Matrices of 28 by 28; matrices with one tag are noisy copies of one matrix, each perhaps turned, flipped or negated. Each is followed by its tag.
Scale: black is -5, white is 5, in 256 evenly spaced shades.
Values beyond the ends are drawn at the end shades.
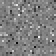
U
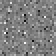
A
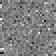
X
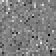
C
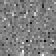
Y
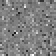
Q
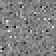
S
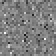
A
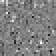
C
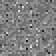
S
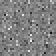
A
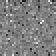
Q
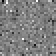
X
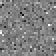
Q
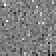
C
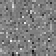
Y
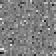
X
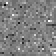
C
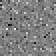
S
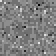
U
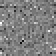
Q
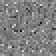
A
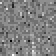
Y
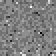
Q
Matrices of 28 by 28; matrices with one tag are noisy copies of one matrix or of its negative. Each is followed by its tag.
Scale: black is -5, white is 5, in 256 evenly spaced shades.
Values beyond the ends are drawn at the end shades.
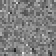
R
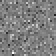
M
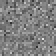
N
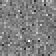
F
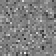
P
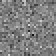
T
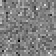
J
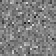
M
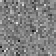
J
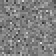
P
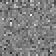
N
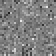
R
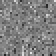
R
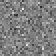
P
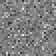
P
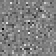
M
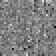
F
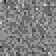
J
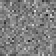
F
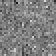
R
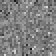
R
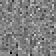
N
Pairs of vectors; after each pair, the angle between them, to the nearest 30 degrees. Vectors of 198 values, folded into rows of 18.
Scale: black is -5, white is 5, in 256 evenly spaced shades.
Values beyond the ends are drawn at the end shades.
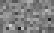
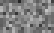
60 degrees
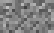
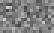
60 degrees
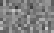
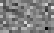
120 degrees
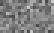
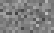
120 degrees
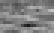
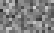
90 degrees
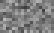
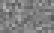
90 degrees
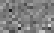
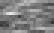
90 degrees
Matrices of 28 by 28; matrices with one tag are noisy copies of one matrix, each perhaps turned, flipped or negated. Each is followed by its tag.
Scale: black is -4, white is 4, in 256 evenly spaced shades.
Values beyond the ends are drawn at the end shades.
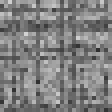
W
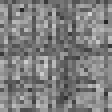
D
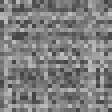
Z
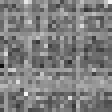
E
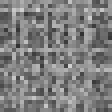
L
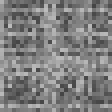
D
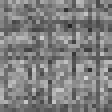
W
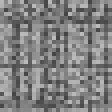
Z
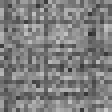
Z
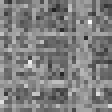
E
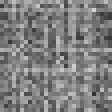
L
